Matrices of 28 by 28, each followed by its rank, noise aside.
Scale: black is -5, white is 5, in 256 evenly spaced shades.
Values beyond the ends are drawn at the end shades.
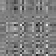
two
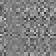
three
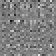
four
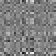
two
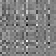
two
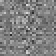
four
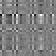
one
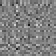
four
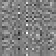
four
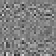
three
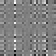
one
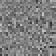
six
